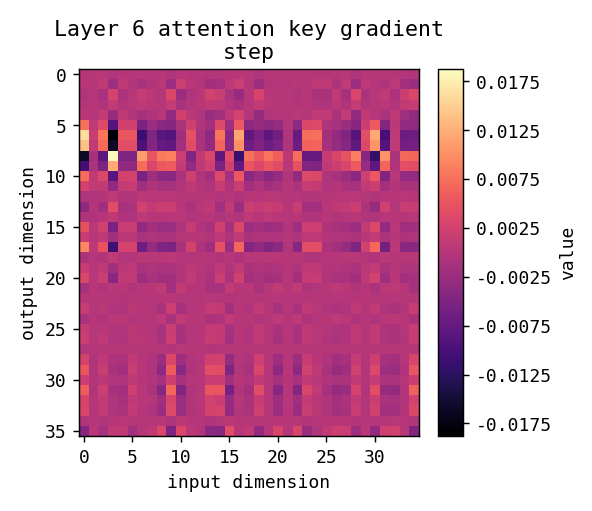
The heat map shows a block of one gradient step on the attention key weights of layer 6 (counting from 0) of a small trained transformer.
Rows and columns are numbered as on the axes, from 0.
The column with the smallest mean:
3
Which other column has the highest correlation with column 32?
10
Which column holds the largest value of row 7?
0
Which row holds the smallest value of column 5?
8
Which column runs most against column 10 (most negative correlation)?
14
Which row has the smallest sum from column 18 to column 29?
6
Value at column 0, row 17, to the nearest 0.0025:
0.01
